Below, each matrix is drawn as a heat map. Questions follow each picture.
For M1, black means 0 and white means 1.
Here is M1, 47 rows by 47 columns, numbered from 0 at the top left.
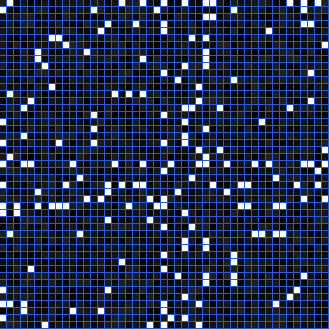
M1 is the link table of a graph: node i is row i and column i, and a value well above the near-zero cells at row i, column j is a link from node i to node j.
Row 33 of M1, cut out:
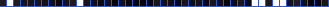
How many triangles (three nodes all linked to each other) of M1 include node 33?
0
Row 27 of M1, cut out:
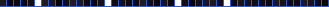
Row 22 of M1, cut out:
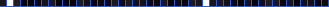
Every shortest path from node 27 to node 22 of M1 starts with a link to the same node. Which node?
node 5
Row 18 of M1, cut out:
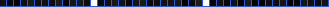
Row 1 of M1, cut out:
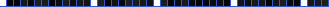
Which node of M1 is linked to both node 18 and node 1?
node 13
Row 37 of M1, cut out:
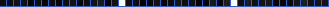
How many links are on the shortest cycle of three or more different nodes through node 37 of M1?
5
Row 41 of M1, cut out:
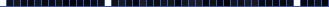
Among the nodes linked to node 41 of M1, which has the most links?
node 0
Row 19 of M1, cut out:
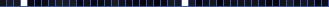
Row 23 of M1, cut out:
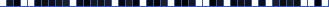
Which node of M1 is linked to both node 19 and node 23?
node 3
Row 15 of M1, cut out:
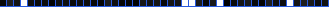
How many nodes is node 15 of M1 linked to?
5
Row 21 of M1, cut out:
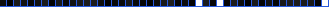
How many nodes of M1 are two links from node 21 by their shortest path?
6
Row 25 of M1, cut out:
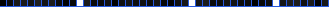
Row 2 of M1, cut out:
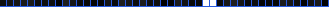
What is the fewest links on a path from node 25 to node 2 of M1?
3
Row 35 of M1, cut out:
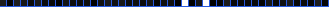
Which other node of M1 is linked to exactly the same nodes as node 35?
node 34
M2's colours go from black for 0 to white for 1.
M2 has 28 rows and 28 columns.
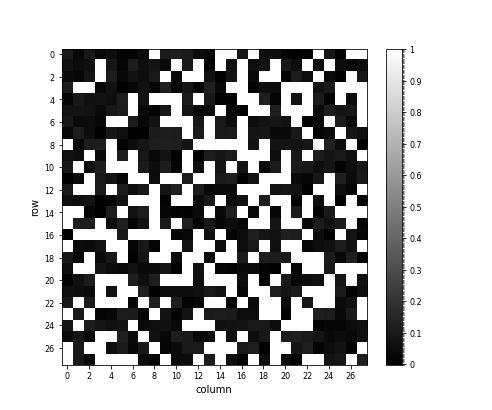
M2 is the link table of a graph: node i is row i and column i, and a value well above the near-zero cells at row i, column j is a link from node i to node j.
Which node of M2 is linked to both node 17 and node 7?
node 13
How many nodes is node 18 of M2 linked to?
12
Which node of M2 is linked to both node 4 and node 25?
node 16
